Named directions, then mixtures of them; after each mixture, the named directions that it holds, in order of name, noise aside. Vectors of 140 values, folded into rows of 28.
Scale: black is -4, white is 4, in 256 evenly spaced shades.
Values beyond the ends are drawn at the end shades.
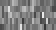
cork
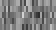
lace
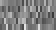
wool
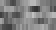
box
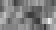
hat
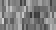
cork, hat, lace.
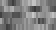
box.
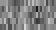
box, hat, wool.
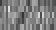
cork, lace, wool.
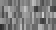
box, cork, wool.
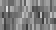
box, lace.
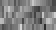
box, cork, hat.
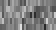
cork, hat, lace.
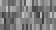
box, lace.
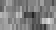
box, hat.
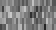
cork, hat, wool.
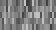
lace.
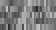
box, lace, wool.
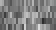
box, hat, wool.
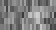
hat, lace.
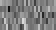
cork, wool.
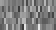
wool.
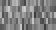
cork, lace.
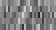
lace, wool.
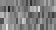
box, cork, wool.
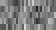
box, hat, wool.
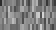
cork, lace.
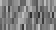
lace, wool.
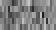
box, cork, lace.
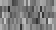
cork, hat, wool.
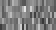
cork, lace, wool.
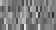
wool.
